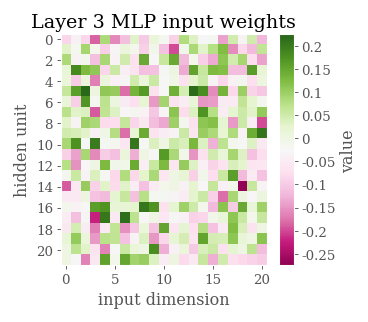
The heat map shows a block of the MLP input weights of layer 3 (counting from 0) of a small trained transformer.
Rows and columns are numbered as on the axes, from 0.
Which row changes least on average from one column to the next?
4
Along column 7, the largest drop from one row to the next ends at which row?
11
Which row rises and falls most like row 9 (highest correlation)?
19
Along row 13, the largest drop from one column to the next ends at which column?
18
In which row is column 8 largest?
16
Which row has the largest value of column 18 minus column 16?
15
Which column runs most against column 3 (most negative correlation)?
17
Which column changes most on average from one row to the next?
3
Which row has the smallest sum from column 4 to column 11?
1
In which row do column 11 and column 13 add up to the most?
5
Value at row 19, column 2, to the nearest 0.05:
0
